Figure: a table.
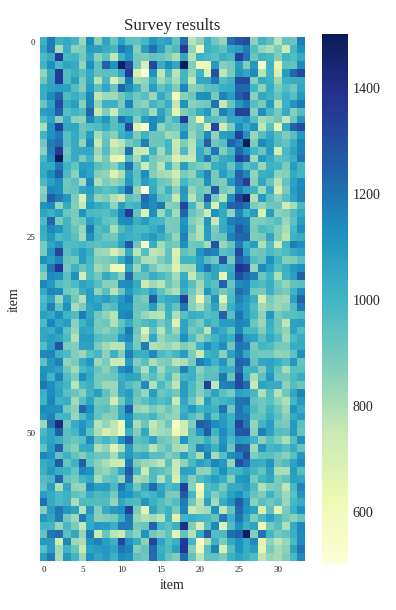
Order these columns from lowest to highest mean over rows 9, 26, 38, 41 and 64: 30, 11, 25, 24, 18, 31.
30, 31, 24, 18, 11, 25
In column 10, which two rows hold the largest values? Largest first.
3, 64
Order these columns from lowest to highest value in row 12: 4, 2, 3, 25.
3, 4, 2, 25
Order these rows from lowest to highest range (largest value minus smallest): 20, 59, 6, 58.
6, 59, 58, 20
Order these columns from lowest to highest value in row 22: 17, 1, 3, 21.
21, 17, 3, 1
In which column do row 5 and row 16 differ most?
26
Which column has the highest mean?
25
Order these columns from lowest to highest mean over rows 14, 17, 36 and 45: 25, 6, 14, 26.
14, 6, 26, 25
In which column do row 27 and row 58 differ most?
20
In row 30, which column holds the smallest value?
23
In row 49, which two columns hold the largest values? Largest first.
2, 25
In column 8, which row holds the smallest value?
50
